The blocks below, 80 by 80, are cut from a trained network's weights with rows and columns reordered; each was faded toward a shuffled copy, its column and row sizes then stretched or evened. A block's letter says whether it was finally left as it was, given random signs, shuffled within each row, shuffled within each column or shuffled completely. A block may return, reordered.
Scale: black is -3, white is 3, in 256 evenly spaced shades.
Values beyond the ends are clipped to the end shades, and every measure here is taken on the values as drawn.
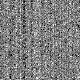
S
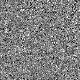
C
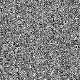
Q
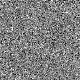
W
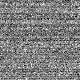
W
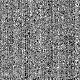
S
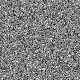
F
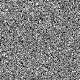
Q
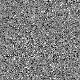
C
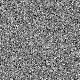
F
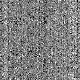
S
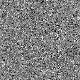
Q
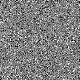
C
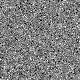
F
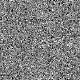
C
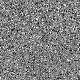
W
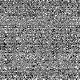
S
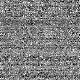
S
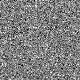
W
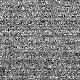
W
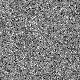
F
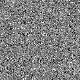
C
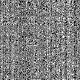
S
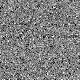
W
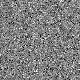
W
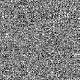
S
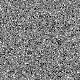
W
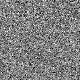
W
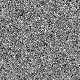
F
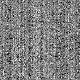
S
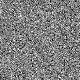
Q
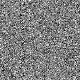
Q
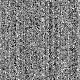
Q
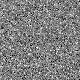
F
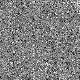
C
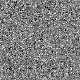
C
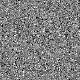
C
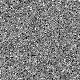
F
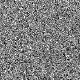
Q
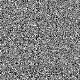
C
